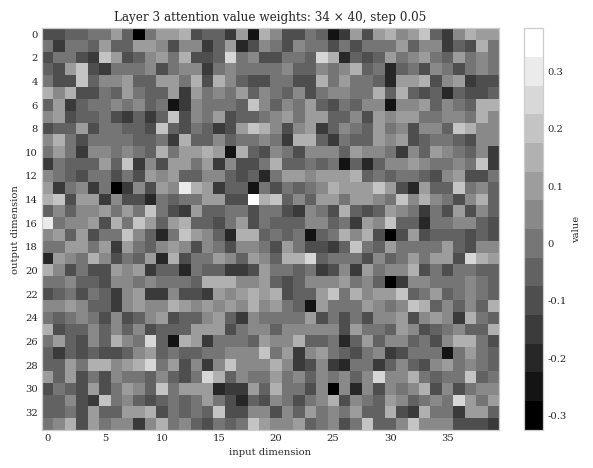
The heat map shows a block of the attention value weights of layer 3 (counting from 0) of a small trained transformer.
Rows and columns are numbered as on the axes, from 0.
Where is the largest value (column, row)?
18, 14
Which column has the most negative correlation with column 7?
29
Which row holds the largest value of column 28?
33
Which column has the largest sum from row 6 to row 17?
38
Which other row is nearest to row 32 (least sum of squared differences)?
24
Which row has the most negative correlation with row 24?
17
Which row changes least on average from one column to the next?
21
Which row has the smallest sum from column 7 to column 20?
20
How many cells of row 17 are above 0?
14
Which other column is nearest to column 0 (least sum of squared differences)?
28
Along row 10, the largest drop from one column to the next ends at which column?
16
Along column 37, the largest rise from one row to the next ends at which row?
19
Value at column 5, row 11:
0.1
